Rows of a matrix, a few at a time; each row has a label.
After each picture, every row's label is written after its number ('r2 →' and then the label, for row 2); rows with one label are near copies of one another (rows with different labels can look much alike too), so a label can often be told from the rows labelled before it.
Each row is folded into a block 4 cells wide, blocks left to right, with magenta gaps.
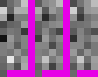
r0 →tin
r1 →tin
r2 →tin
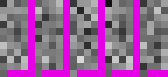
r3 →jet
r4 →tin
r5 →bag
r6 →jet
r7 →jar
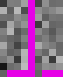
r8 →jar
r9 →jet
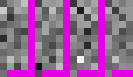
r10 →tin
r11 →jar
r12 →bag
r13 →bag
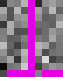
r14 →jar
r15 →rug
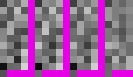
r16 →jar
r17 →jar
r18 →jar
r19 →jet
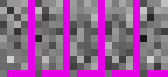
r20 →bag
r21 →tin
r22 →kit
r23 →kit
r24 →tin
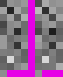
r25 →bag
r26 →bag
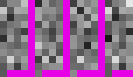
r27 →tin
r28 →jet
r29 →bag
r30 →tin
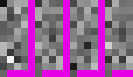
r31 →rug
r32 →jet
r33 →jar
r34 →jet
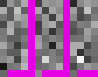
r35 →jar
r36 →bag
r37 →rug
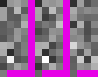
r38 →rug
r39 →rug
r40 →jet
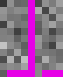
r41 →jet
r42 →bag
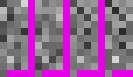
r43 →tin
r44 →kit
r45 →bag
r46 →bag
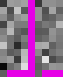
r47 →jar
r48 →rug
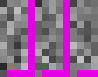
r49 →jar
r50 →rug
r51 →jet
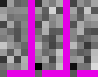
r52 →jet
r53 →jar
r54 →jar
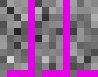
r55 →bag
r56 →tin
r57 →kit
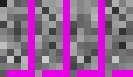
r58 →jet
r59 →bag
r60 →kit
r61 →bag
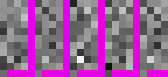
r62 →kit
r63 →bag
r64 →rug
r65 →jar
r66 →bag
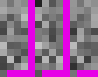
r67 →kit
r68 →jet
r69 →kit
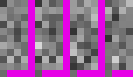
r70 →jet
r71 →jet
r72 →kit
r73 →tin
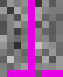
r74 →bag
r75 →jet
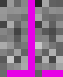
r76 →jet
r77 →jet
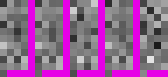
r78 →jet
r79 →jet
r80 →tin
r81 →jet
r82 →bag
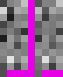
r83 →tin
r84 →tin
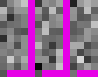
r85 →tin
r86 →jar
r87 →rug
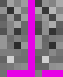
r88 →bag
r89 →bag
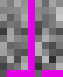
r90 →kit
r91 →kit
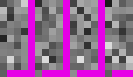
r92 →tin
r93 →rug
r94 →bag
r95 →jet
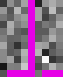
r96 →jar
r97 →rug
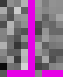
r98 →jar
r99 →kit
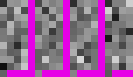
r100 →jar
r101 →bag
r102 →rug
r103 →tin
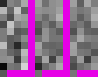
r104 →jar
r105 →kit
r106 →kit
